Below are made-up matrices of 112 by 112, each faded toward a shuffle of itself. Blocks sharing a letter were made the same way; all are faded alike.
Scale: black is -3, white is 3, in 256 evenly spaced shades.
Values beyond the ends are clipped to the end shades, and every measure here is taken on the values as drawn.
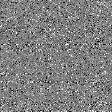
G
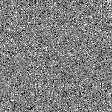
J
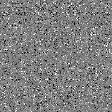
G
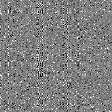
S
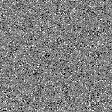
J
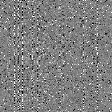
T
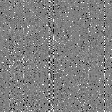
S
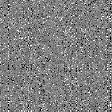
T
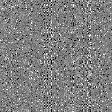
T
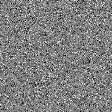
J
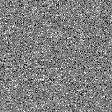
J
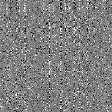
T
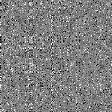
T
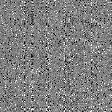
T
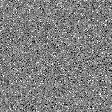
J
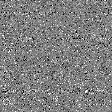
G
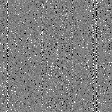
T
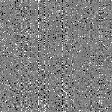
S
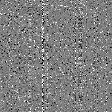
T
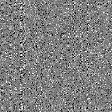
T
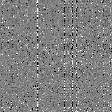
S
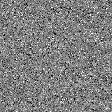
J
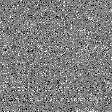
G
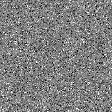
J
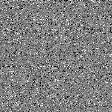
G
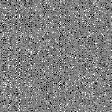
T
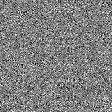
J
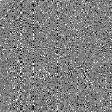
S
